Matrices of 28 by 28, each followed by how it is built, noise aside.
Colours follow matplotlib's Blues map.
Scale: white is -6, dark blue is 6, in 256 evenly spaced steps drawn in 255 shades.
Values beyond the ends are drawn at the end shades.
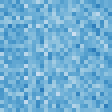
repeating rows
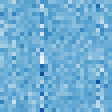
uneven columns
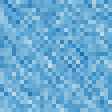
Toeplitz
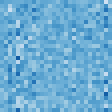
uneven columns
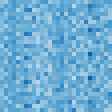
repeating rows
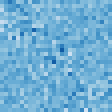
block diagonal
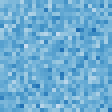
noise
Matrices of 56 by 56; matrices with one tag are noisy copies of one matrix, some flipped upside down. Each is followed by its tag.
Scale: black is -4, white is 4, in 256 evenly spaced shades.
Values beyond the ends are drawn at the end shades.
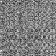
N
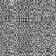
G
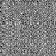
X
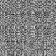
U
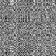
G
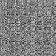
U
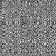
X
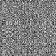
X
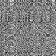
G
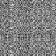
G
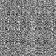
U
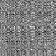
U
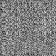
X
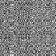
G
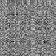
U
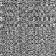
N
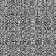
U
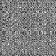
X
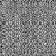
X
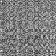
N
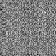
X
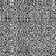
G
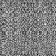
X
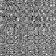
N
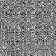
U
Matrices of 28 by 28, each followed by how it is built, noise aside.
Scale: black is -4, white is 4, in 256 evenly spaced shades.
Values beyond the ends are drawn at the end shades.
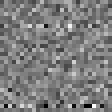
uneven rows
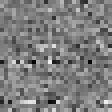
uneven rows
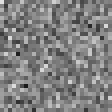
noise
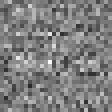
low rank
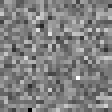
blocks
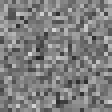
noise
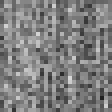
blocks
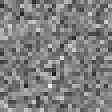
noise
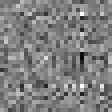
low rank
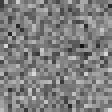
noise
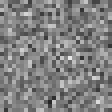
noise
